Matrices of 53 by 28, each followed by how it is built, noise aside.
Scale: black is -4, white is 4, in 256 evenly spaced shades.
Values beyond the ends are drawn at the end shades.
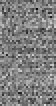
blocks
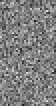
noise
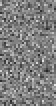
repeating rows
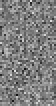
noise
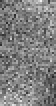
smooth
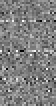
uneven rows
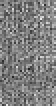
blocks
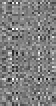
low rank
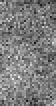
smooth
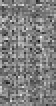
blocks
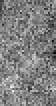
smooth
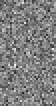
noise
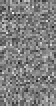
blocks
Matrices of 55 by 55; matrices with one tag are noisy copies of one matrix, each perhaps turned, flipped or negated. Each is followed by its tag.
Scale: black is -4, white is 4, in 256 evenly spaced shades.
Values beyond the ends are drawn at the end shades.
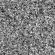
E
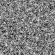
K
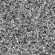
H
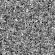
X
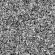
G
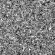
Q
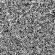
Q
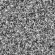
K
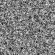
K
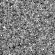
Q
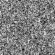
G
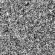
Q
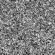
G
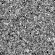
Q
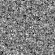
K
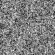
G
